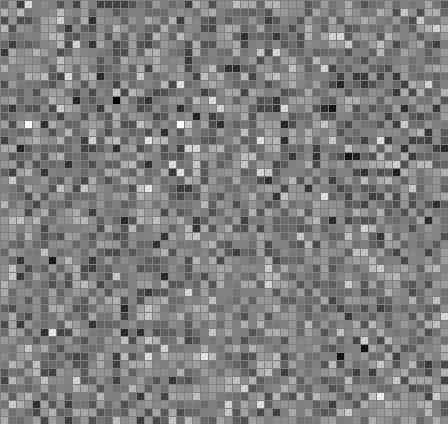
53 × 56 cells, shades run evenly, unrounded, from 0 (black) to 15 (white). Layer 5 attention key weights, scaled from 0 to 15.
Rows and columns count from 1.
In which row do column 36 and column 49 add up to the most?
25
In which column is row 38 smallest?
42
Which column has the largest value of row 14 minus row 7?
8
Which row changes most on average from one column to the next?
16
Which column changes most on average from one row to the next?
46
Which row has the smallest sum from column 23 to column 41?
3
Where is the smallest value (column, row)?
15, 13
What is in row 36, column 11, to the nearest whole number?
11
